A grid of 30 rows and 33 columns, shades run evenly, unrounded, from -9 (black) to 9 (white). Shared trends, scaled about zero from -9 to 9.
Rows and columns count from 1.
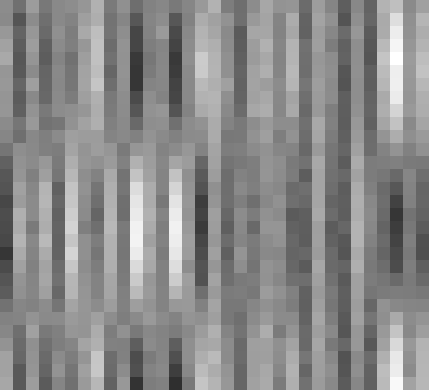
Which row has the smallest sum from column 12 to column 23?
16
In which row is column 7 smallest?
18
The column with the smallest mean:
27
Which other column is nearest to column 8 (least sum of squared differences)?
30
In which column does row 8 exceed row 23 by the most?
31
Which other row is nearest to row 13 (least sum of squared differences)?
23
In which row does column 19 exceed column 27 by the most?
20
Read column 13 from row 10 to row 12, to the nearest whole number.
1 1 0
